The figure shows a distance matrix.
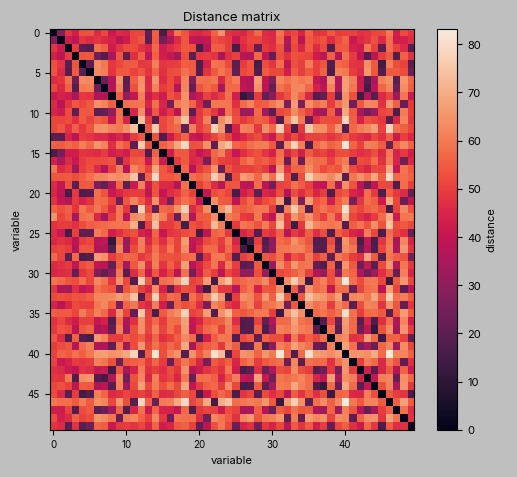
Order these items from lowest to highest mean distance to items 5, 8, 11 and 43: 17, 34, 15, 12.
15, 17, 34, 12
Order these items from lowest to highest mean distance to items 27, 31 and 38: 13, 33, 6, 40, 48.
13, 6, 48, 33, 40
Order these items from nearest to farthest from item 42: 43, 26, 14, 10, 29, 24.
26, 29, 10, 43, 14, 24
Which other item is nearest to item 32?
21
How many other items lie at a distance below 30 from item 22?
5
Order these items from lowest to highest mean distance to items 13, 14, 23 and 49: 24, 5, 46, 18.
5, 46, 24, 18
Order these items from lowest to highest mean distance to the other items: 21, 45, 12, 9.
45, 21, 9, 12
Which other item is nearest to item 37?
44
